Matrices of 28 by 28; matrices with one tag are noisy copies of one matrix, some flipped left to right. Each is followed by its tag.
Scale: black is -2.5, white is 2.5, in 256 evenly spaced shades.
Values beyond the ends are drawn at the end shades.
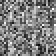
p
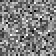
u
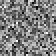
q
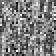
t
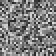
u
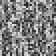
t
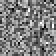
q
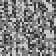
t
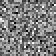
u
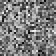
p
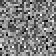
u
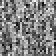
t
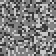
u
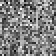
p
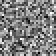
q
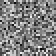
u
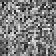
p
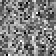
p
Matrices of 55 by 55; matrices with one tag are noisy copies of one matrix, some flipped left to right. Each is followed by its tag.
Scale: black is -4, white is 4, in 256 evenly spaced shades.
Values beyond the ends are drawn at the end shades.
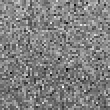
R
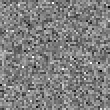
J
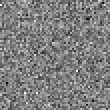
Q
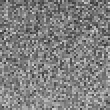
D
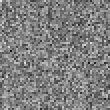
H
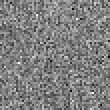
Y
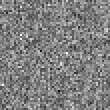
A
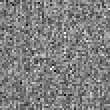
Y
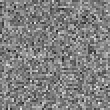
J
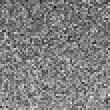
D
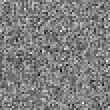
Q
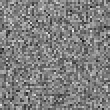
Y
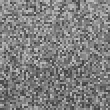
R
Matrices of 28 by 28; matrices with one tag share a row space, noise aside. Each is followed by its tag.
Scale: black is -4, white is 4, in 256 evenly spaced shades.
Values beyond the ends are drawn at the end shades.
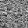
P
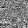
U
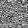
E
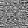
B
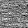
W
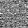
B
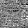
W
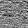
W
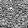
E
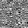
E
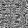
U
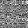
B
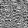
U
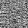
U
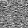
P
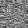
P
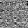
B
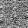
B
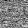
W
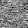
W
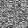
E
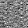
P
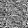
U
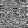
B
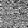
B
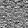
P
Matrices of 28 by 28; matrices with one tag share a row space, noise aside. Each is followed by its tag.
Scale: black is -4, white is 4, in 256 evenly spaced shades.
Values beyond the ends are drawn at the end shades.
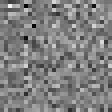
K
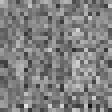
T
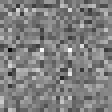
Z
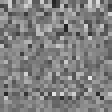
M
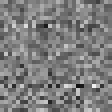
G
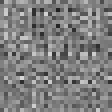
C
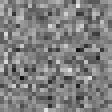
G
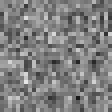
K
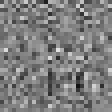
G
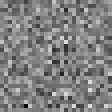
M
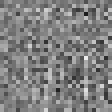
T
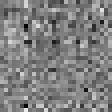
K
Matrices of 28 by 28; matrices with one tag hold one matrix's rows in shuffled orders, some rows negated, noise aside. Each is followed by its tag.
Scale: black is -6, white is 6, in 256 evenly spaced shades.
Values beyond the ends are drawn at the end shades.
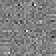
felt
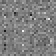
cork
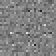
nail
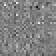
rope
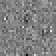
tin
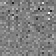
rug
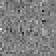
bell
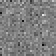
bell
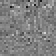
nail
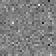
rug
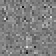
tin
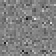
tin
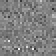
felt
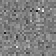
rope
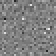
cork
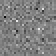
rope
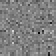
rug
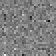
cork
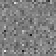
cork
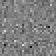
cork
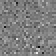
rope
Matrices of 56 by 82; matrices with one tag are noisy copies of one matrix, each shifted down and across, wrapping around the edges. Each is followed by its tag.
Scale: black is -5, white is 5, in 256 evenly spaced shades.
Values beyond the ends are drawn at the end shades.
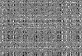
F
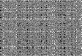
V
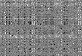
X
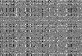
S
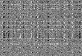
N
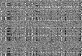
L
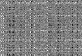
V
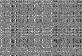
S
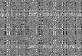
X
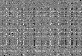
N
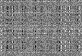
F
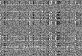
L
